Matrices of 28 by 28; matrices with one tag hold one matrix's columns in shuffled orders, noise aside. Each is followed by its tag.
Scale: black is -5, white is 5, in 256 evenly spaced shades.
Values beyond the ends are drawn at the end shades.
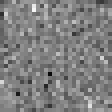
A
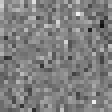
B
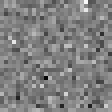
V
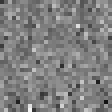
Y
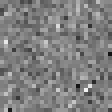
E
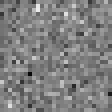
A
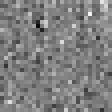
B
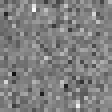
A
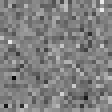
V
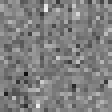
A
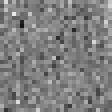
B
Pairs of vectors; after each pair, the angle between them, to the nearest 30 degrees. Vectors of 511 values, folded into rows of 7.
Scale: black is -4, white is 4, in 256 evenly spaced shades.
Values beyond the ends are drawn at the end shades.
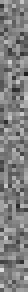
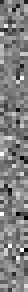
90 degrees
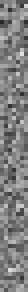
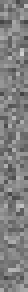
30 degrees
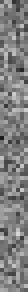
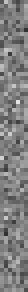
60 degrees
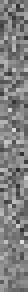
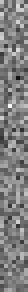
120 degrees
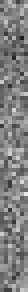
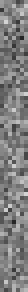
30 degrees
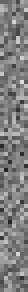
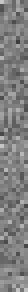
150 degrees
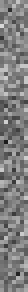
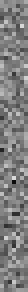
60 degrees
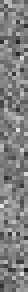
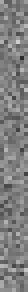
150 degrees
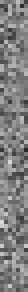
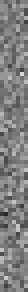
120 degrees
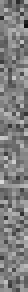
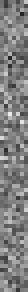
60 degrees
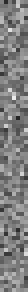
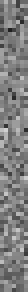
150 degrees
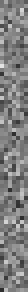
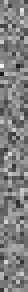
30 degrees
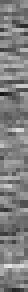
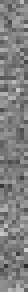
120 degrees
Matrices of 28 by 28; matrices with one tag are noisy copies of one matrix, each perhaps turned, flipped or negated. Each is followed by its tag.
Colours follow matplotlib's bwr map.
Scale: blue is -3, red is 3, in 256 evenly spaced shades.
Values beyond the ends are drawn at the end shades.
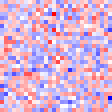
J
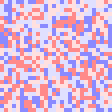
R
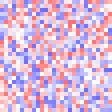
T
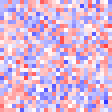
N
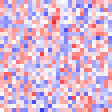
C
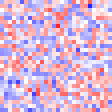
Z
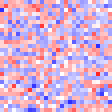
T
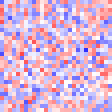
N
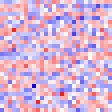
C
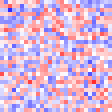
T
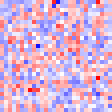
R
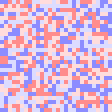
R
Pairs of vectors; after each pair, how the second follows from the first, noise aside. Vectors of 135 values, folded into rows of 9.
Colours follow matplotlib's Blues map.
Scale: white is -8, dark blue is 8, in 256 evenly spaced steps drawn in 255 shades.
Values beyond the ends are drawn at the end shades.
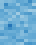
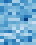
reversed, scaled up.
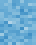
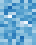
reversed, scaled up.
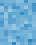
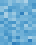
sign-scrambled.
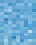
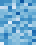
wrapped around, scaled up.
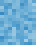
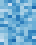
reversed, scaled up.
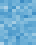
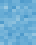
shrunk.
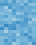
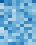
wrapped around, scaled up.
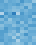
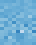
reversed, negated, partly zeroed.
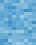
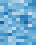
reversed, scaled up.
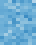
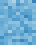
sign-scrambled.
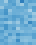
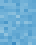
reversed, shrunk.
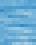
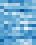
wrapped around, scaled up.
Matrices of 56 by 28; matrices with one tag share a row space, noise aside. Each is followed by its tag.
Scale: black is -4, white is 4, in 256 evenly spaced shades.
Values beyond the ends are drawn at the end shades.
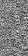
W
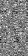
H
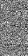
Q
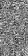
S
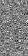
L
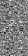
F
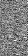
W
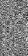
L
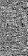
W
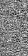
W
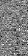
W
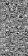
F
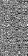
Q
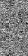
F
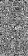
S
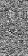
F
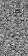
S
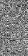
Q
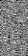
H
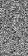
S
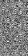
L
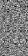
L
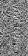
H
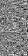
W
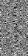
H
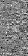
W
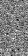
S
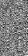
L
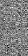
Q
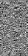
H
